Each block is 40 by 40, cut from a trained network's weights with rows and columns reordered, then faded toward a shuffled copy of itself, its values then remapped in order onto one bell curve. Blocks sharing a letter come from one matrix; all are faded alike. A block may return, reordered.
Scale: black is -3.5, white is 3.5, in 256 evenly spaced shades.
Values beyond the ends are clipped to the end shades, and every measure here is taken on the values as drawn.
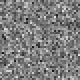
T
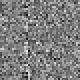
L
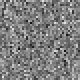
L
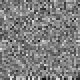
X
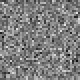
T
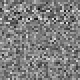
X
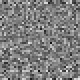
X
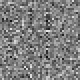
L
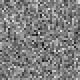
T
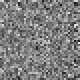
L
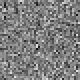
L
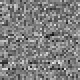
X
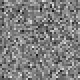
T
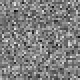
L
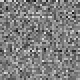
X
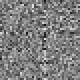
L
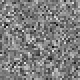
T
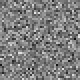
T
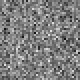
T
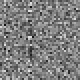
L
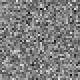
L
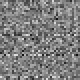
X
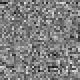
X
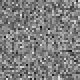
T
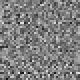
X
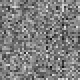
L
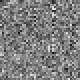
L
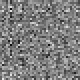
L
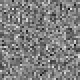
T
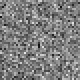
T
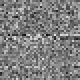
X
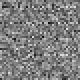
X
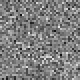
T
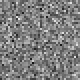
T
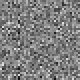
L
